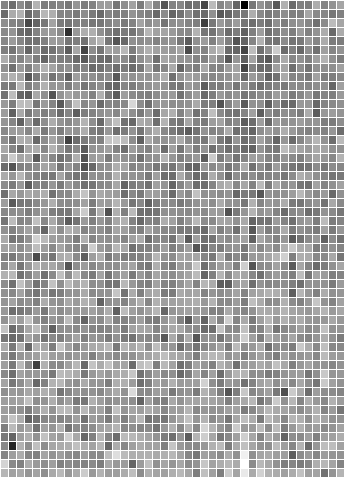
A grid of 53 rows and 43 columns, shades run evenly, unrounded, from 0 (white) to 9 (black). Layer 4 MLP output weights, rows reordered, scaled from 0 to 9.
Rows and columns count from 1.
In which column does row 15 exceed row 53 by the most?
31
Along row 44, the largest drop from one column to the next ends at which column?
37
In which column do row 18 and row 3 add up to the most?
26
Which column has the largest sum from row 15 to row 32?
32
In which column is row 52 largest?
17
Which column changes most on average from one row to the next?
2
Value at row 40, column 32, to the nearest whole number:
4
